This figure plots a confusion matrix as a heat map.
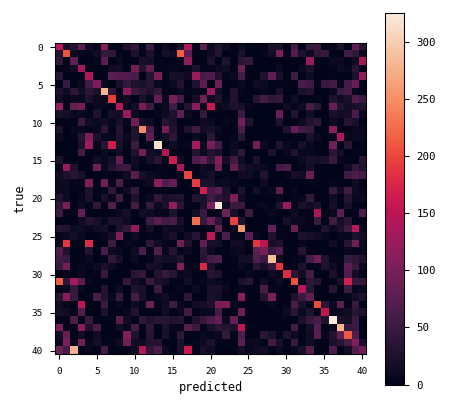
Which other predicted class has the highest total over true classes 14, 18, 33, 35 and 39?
24
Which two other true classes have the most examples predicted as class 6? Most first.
0, 18
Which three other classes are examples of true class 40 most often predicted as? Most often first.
2, 17, 11
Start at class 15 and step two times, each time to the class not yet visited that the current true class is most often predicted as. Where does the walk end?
30
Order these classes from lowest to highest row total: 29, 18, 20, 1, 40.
20, 18, 29, 1, 40
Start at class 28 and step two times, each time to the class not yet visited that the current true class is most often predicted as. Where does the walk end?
3
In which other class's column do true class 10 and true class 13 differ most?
7
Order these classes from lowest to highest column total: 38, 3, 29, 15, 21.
29, 15, 3, 38, 21
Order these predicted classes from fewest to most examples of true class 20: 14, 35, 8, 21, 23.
35, 14, 21, 8, 23
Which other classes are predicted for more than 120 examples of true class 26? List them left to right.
1, 4, 27
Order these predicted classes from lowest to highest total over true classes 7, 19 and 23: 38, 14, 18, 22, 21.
22, 14, 38, 21, 18
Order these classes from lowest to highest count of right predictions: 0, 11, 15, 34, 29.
0, 15, 29, 34, 11
